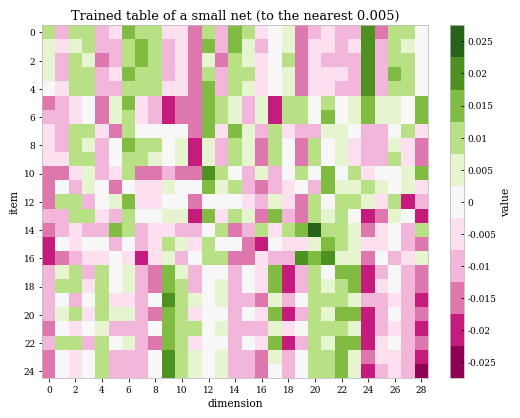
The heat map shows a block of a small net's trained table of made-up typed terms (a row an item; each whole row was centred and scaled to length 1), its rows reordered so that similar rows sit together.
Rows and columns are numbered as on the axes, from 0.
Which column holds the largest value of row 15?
21
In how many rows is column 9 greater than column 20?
12
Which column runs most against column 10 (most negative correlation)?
28
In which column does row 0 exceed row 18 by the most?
24
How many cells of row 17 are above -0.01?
17
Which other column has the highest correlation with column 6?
26
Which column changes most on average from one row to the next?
19
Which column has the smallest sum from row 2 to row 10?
11
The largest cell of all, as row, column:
14, 20
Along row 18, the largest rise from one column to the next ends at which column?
9
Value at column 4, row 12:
0
